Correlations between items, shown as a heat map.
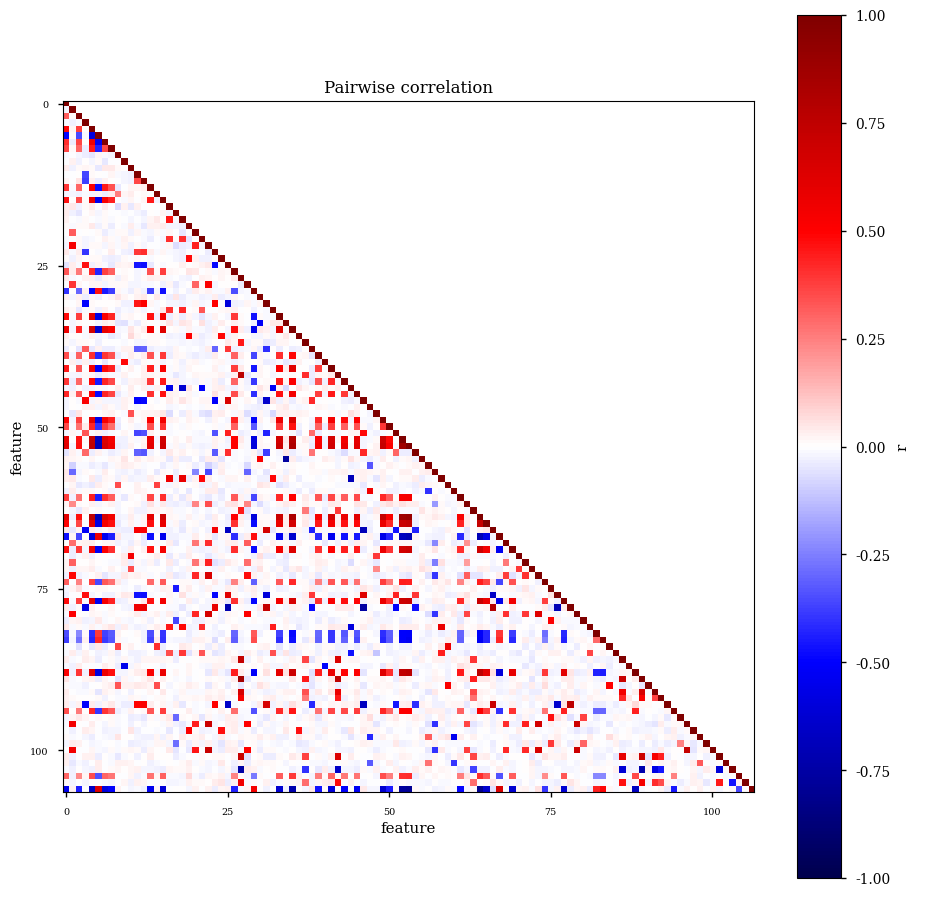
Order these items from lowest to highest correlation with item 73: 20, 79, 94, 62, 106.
94, 106, 62, 20, 79
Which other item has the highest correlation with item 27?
89
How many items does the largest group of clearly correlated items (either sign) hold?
33
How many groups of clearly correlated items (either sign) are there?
12
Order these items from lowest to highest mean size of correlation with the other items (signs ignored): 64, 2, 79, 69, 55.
55, 79, 2, 69, 64
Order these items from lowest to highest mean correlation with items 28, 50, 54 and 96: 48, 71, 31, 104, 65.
31, 48, 104, 65, 71
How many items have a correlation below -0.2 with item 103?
10
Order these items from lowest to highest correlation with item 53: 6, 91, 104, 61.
91, 104, 61, 6
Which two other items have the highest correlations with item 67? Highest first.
106, 5
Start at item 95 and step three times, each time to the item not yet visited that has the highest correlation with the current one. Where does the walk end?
99
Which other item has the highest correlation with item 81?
58
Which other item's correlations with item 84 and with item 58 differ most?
44
